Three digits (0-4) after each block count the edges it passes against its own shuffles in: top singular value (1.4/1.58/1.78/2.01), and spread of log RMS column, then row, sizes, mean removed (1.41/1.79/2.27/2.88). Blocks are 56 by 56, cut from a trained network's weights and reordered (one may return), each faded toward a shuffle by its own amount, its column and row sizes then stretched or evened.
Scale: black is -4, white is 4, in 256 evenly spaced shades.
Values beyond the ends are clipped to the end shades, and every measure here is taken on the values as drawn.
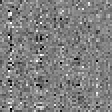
2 3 0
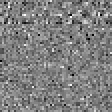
3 0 2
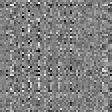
4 4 1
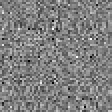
4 2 1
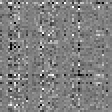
4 4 2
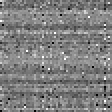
4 1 0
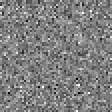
0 1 1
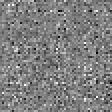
0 3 2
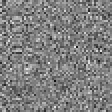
3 1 0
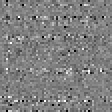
1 1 3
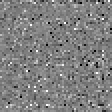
0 0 2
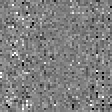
1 3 1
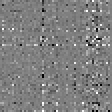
2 3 3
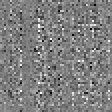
1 4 2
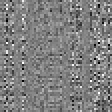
3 4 0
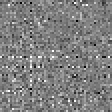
2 2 2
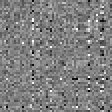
4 3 1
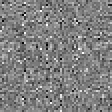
3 2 0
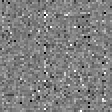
1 2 1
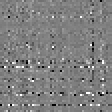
3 2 3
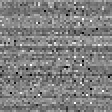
3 0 0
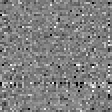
2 1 2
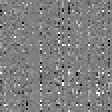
1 4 2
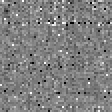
1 0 1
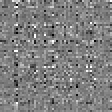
3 3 3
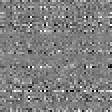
3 2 4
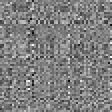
4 1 1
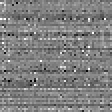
4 1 3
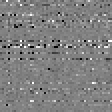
2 0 4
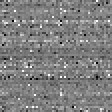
2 0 3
